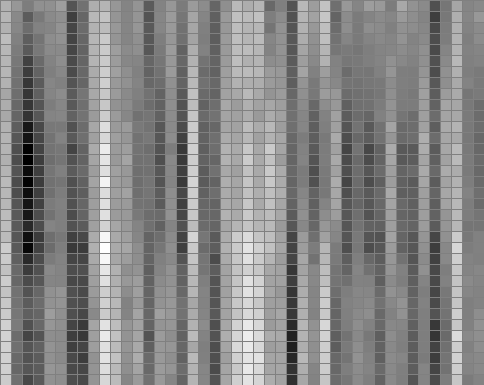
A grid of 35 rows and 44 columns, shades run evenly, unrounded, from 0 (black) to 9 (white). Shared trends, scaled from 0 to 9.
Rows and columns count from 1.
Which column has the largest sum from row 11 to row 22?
10
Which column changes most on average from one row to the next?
3
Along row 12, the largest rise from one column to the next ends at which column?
18
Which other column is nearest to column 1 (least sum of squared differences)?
42
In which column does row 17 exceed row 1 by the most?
25
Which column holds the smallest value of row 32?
27
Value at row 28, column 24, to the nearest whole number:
7
